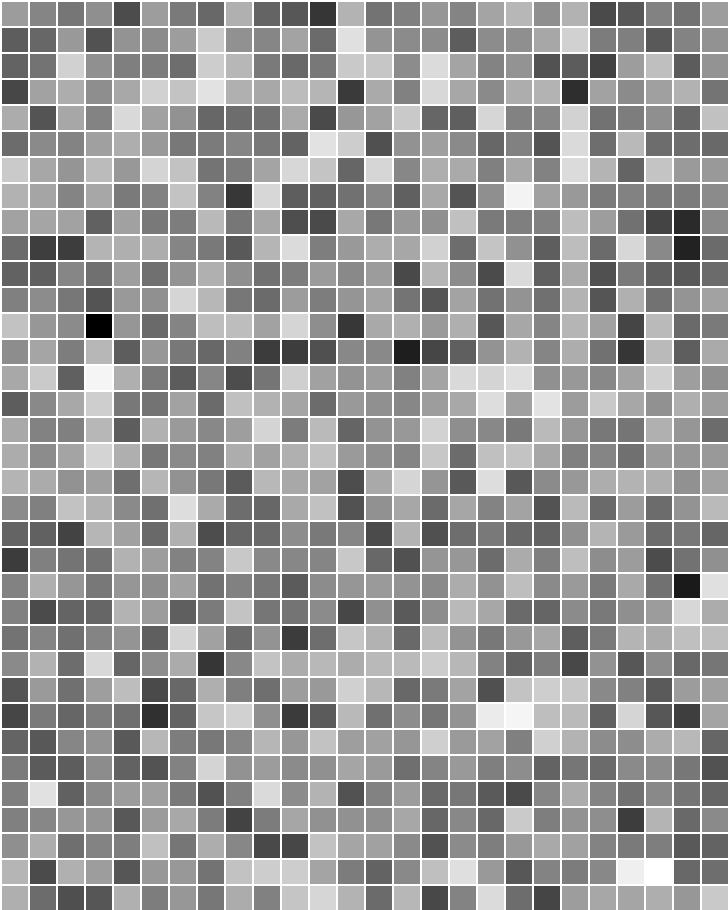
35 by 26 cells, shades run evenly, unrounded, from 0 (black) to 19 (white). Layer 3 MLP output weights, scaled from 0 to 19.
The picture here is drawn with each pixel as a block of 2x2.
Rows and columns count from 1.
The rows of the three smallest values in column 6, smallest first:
28, 27, 30
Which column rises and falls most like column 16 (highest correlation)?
10
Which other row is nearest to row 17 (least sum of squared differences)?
29
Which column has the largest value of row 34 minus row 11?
24
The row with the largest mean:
7
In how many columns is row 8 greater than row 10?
11
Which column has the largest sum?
21
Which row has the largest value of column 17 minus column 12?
9
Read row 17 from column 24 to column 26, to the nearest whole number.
13 11 8
